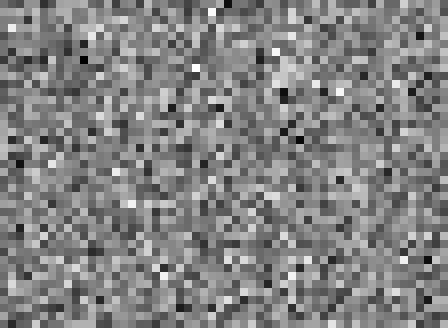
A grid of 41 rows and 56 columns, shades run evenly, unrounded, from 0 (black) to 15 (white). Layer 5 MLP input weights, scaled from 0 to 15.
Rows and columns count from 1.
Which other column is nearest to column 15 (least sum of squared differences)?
44
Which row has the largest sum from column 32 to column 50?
11
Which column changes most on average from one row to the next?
54
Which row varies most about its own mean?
33
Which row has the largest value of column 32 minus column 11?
8
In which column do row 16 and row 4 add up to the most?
28
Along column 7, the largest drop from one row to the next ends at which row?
22
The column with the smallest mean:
3
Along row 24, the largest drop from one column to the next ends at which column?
38
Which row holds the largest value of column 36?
30
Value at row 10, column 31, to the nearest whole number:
6
